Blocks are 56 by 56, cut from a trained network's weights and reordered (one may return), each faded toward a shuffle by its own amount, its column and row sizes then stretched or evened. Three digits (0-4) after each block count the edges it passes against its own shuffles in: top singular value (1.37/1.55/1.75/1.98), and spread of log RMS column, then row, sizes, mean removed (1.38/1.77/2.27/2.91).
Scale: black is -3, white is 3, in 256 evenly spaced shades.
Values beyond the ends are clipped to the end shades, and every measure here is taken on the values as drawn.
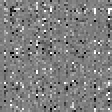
2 4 1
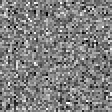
1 2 1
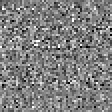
1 0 3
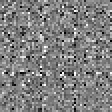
4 3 2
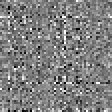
4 3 3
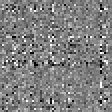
2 3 3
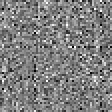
0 2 2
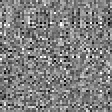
4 2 2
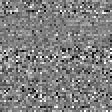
0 1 4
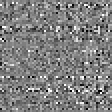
0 2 4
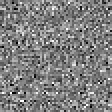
2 0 2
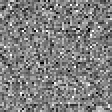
0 0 2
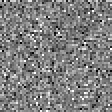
2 0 0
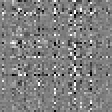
4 4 3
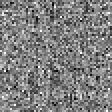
0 0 0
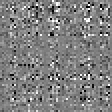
1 4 4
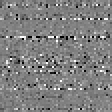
1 0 4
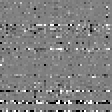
4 1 4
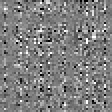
1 4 2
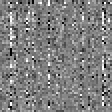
4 4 1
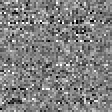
2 1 3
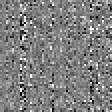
0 4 1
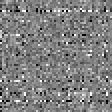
4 3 3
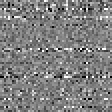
3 0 4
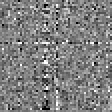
3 3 2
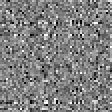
4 2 2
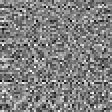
4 0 2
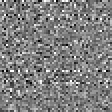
3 2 3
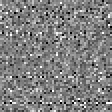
2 0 2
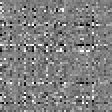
4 4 3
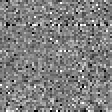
2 2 2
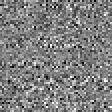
2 0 3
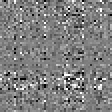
2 3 4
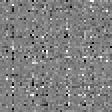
0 3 3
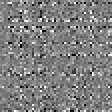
3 3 4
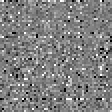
2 1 3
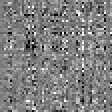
4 4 3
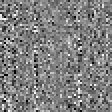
0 4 0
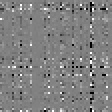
2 4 3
